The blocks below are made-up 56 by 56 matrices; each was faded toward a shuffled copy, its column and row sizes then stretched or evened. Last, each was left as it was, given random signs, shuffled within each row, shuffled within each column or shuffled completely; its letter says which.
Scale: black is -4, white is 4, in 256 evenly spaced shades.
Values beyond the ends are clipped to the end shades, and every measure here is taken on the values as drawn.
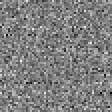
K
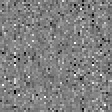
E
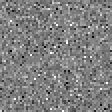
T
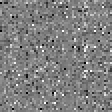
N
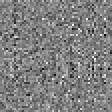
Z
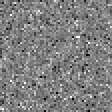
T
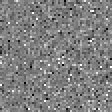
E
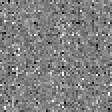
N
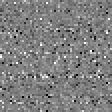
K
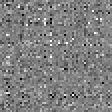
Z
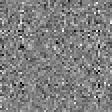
Z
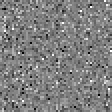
E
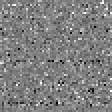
K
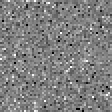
T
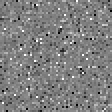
T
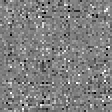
Z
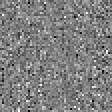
E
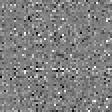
Z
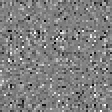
Z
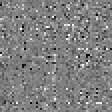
Z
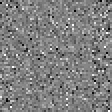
E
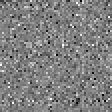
K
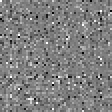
N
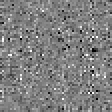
Z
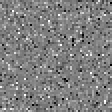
T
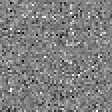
Z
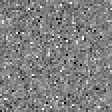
T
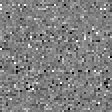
K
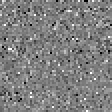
K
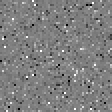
T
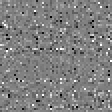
Z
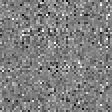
Z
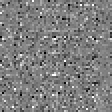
N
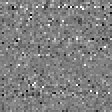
K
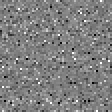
K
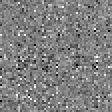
N
